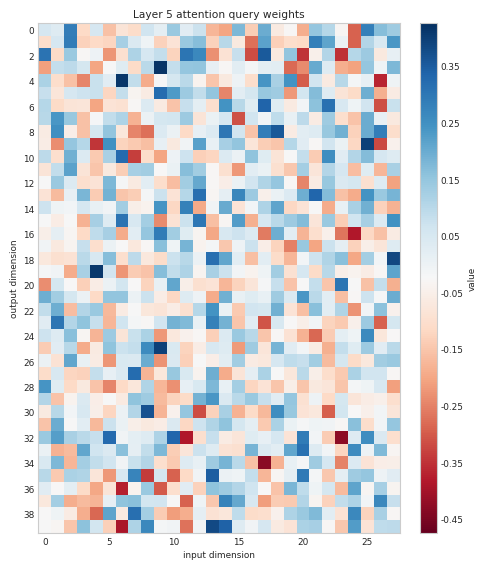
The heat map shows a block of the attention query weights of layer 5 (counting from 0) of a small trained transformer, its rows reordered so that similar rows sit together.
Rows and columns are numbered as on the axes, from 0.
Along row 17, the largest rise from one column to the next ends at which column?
20
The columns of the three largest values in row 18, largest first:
27, 13, 14
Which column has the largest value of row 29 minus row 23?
17
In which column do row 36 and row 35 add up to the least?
10
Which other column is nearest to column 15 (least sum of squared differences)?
12
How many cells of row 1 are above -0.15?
26
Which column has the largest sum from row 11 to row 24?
11
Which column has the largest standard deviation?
9
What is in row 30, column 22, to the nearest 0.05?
-0.3
